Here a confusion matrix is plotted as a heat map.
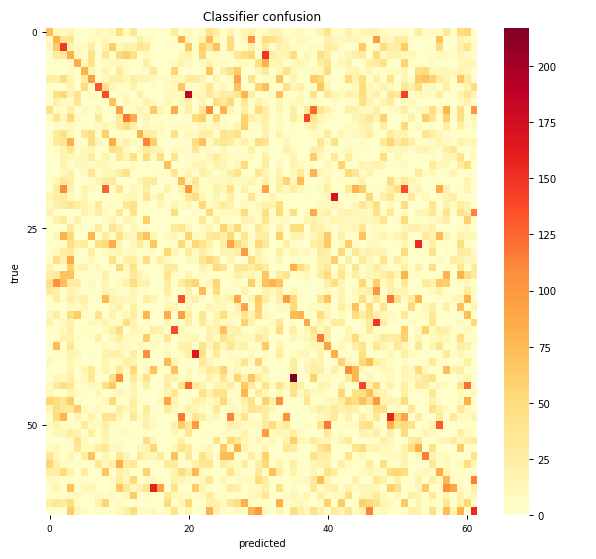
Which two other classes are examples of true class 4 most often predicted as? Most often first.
31, 51
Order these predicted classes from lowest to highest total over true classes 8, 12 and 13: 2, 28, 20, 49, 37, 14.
37, 14, 49, 2, 28, 20
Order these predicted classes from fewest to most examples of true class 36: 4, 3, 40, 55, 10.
10, 40, 55, 3, 4
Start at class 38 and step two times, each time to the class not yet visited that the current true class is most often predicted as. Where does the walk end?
43
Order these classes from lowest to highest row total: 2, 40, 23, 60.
40, 23, 60, 2
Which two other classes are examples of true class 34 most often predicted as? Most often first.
19, 49
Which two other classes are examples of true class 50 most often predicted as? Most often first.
56, 40
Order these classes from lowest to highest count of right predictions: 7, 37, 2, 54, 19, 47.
19, 37, 47, 54, 7, 2
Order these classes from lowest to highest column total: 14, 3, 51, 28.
14, 28, 3, 51
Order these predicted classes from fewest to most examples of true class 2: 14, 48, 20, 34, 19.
19, 34, 14, 48, 20
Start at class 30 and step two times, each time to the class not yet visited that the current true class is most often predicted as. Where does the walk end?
28
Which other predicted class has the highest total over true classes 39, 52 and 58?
15
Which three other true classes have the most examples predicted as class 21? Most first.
41, 50, 56
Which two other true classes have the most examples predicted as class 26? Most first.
49, 27
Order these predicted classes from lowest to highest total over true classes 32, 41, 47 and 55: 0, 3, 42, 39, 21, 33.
39, 42, 3, 0, 33, 21
